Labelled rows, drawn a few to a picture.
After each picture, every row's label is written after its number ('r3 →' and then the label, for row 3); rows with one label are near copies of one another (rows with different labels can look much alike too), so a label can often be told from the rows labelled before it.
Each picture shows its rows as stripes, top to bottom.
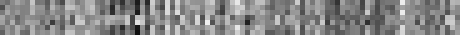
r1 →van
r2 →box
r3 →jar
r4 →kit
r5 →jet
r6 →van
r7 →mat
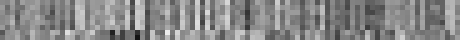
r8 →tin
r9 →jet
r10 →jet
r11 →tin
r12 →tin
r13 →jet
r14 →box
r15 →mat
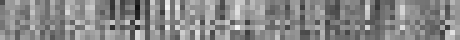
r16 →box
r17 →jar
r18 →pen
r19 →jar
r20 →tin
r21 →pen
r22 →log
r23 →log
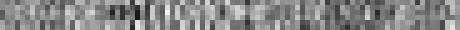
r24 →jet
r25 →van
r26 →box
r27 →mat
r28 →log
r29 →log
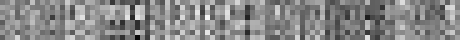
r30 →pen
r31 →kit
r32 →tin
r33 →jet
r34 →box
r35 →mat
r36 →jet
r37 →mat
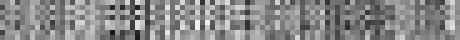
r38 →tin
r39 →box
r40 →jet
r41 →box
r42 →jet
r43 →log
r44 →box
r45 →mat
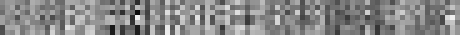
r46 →jar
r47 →tin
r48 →mat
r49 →log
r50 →kit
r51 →box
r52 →box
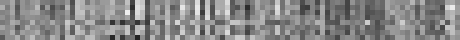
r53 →tin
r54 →log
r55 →tin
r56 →jet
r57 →pen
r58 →kit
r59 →tin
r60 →box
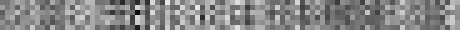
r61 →van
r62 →log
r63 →mat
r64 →tin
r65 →log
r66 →van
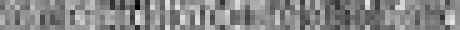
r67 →jar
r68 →mat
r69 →tin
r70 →log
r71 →log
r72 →jar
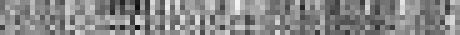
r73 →van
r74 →jar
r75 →pen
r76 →log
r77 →kit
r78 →box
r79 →tin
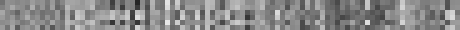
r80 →jar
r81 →jar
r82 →kit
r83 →kit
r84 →jar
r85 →log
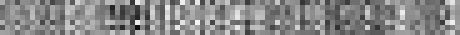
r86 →log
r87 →box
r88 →pen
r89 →van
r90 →log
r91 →mat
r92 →kit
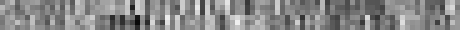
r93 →tin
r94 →kit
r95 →kit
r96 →jar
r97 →van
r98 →jar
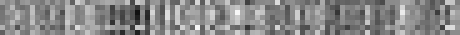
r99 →kit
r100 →pen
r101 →van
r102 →van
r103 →pen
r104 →log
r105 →mat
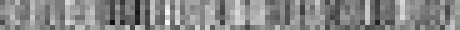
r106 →mat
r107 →jar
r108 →jar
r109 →pen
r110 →box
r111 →jet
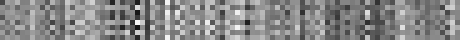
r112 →box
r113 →log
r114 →jar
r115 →box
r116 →jet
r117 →van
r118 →jet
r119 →jar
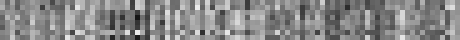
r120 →jet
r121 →log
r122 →jar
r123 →mat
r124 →pen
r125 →box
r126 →tin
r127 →pen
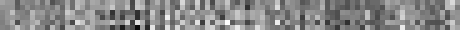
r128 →log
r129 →kit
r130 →pen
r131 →jar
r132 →tin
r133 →van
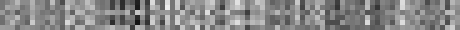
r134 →van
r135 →jar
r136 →jet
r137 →mat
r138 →pen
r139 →kit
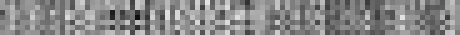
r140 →jet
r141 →tin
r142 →box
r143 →pen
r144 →tin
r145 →pen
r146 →kit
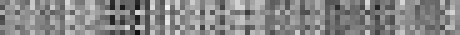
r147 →pen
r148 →box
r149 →log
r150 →box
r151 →box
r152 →kit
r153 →mat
